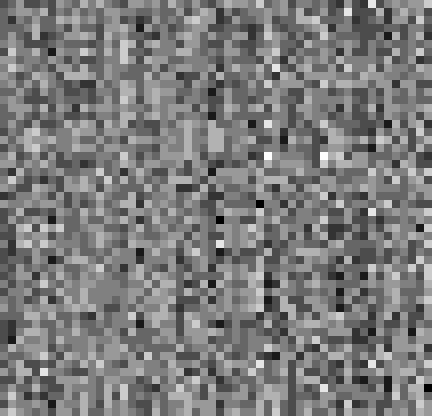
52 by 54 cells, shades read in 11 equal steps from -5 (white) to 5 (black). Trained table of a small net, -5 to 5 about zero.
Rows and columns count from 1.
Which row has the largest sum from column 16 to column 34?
4
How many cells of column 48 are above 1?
13
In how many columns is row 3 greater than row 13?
20
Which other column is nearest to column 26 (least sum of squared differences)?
15
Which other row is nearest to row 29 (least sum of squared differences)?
35
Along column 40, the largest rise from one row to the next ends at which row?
44
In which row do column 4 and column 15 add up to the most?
50
